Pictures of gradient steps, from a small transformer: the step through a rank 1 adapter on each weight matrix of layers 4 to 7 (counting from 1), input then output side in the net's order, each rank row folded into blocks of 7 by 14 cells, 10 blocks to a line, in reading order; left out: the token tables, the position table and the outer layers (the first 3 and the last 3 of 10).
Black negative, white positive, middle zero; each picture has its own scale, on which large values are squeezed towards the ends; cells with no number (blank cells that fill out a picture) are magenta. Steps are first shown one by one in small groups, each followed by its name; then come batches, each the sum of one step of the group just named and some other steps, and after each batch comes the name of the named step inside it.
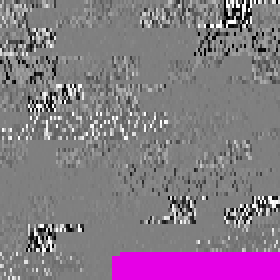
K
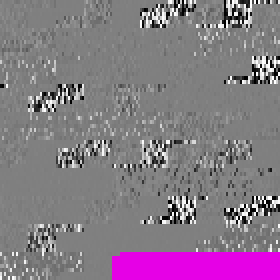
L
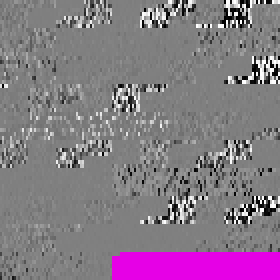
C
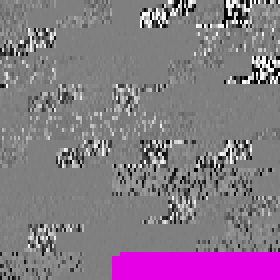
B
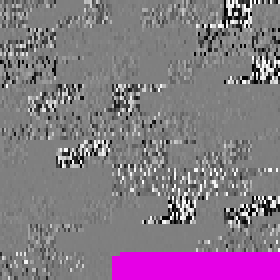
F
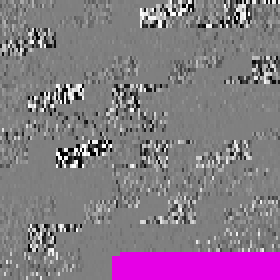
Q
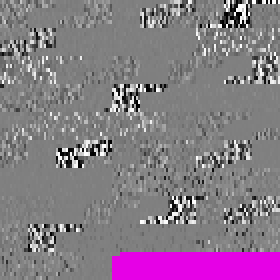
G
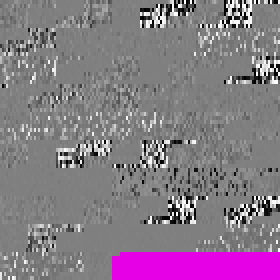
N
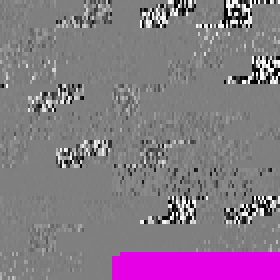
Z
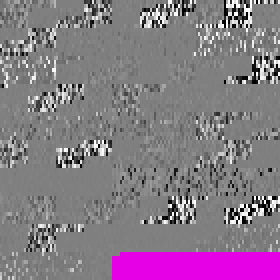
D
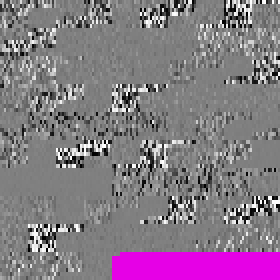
D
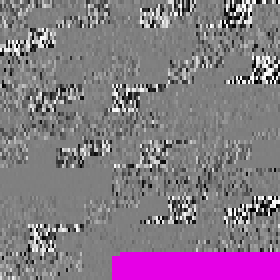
L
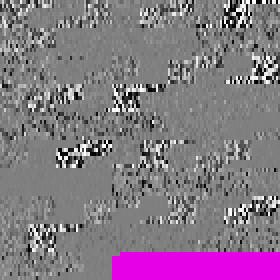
Q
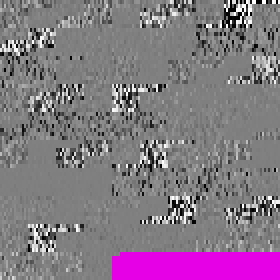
L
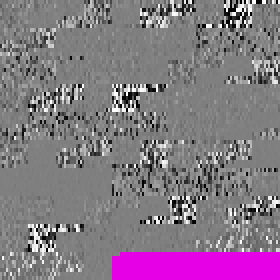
N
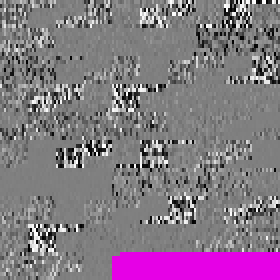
Q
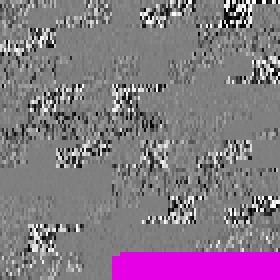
C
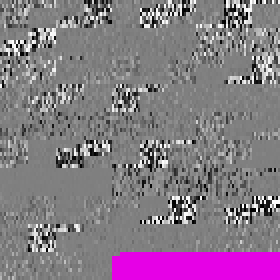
D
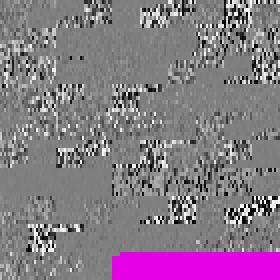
D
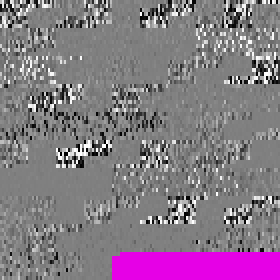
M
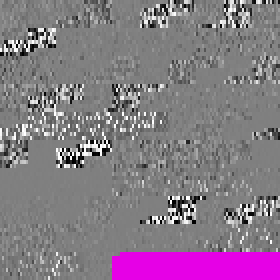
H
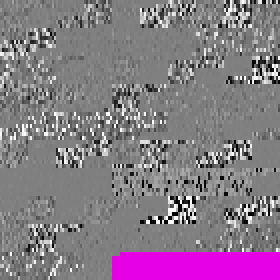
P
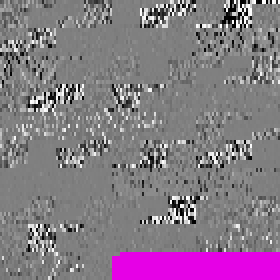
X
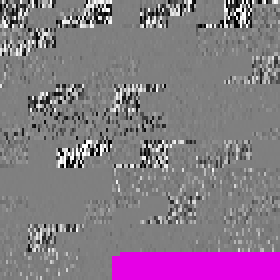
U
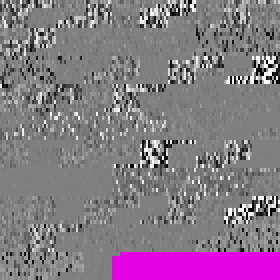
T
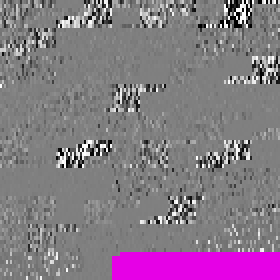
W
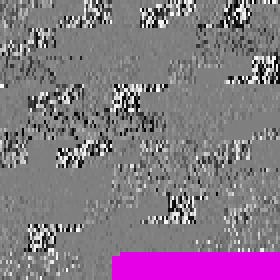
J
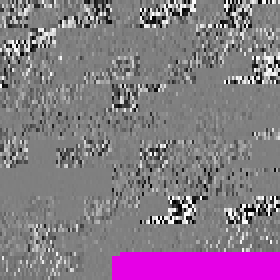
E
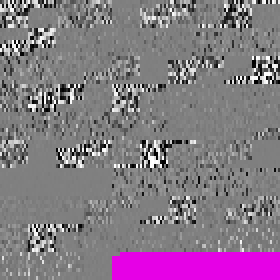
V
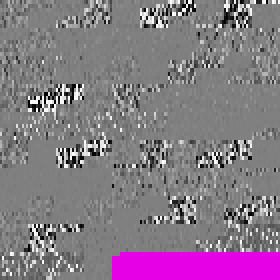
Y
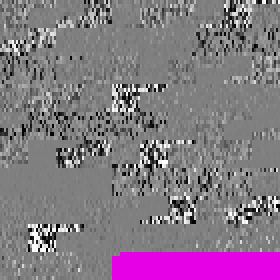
E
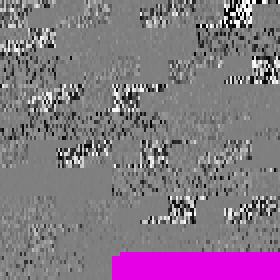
V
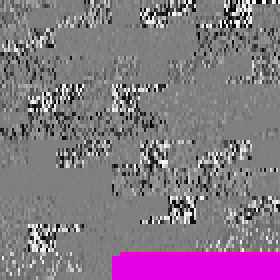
Y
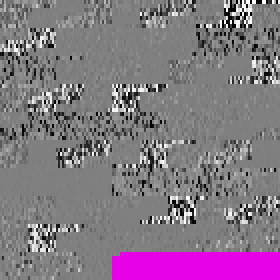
X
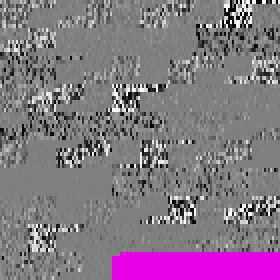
T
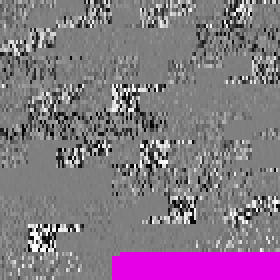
J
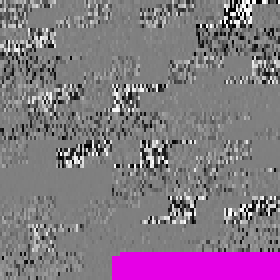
T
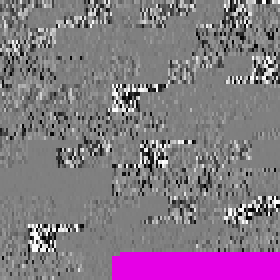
T
